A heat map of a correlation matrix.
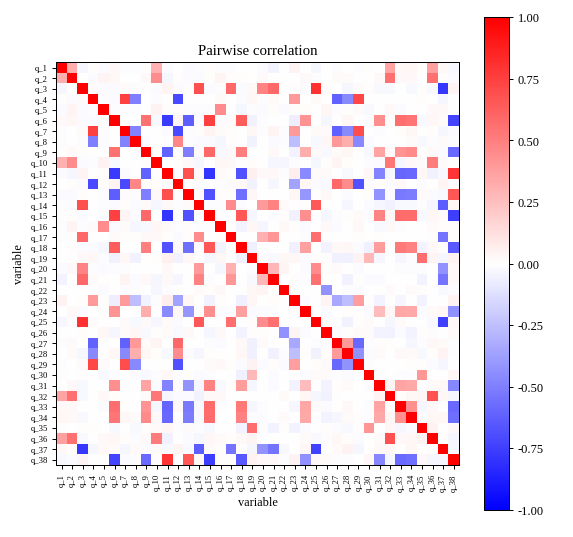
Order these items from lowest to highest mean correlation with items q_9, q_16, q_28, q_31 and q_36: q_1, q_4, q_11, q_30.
q_11, q_4, q_30, q_1
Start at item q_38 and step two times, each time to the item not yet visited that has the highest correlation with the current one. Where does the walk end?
q_13
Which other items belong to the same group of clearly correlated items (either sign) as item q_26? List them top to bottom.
q_22
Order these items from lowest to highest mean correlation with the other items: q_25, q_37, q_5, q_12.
q_37, q_12, q_5, q_25
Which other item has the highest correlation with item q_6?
q_15
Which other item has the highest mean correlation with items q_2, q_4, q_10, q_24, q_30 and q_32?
q_36
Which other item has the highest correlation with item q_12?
q_27
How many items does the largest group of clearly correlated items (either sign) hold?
11
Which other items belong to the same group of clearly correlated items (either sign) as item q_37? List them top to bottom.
q_3, q_14, q_17, q_20, q_21, q_25
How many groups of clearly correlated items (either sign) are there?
7
